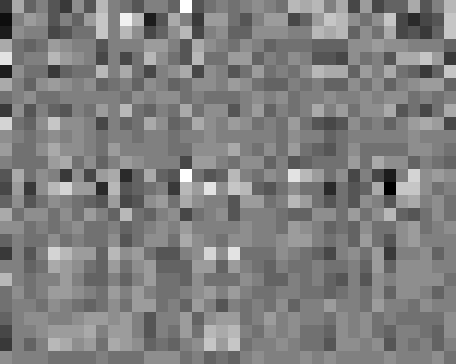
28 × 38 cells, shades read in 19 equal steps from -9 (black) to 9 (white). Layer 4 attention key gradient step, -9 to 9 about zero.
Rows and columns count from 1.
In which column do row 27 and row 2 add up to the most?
11
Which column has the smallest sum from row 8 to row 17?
28
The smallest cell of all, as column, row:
33, 15
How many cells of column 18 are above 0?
16
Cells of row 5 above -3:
30
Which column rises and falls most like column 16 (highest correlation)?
2
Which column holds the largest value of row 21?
5
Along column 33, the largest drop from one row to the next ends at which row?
14
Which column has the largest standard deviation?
1
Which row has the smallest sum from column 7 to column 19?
22
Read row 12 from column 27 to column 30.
-2 -3 -1 1
